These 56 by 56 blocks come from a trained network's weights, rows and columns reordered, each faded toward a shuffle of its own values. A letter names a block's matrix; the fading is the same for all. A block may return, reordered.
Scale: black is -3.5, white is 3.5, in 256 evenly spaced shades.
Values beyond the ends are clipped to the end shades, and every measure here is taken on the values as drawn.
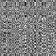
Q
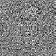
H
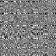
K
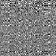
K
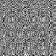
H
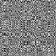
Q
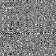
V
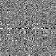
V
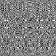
K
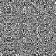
H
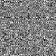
H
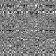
K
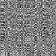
Q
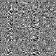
K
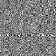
V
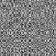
Q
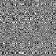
K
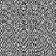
Q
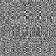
Q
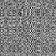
Q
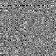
V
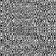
Q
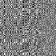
Q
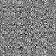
H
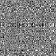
K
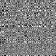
K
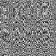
H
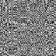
Q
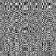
Q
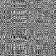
Q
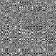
K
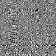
V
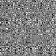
K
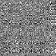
K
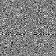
V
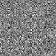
H
